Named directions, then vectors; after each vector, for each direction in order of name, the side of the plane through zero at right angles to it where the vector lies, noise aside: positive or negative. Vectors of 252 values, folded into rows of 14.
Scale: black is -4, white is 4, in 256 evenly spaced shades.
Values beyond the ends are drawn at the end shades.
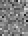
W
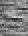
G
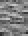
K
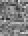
positive, negative, positive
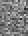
positive, positive, negative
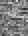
positive, positive, negative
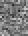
negative, negative, positive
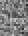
negative, negative, negative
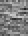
positive, positive, negative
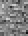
negative, positive, negative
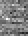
negative, positive, negative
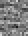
positive, negative, negative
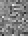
negative, positive, negative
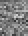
positive, positive, positive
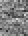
negative, negative, negative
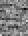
positive, negative, negative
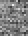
negative, positive, negative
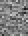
positive, positive, negative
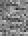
positive, negative, positive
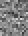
negative, negative, negative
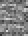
negative, positive, positive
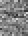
negative, negative, negative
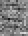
positive, negative, positive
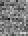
positive, negative, positive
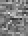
positive, positive, negative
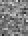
positive, positive, negative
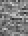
positive, positive, negative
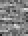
negative, positive, positive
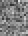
positive, negative, positive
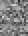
negative, positive, negative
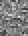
positive, positive, negative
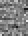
positive, negative, negative
